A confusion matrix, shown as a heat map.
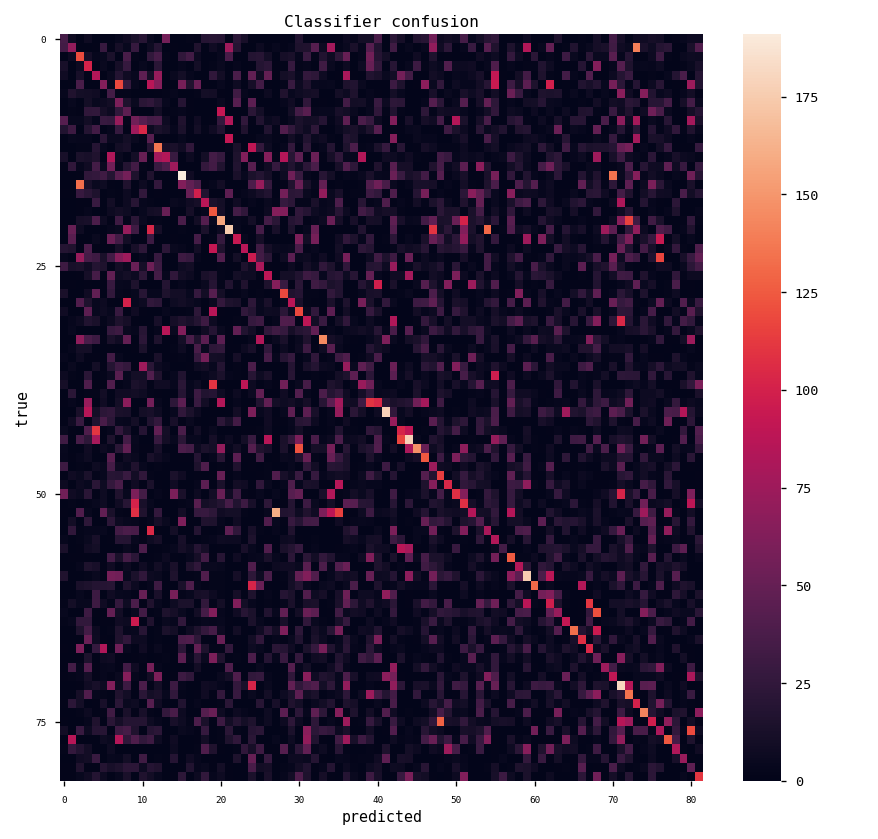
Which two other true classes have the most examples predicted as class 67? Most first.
62, 33
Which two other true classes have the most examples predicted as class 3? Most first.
41, 40
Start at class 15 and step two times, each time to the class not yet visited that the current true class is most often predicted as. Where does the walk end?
80
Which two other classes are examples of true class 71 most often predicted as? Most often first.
24, 72
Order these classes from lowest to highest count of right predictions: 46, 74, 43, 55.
55, 43, 46, 74
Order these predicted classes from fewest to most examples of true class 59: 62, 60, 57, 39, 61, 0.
60, 0, 61, 39, 57, 62
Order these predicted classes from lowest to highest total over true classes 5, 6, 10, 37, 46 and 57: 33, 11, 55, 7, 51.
33, 51, 11, 7, 55
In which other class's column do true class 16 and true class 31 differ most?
2
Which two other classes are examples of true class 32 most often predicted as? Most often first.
13, 15
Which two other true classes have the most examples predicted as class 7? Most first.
5, 77
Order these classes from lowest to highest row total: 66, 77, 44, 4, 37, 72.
37, 66, 72, 4, 77, 44
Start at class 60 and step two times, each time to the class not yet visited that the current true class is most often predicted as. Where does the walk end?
76
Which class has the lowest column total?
56
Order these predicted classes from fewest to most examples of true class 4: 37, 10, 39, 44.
37, 39, 44, 10
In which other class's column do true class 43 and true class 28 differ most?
44
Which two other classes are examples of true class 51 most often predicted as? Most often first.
9, 80
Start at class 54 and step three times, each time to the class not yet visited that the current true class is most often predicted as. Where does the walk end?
47
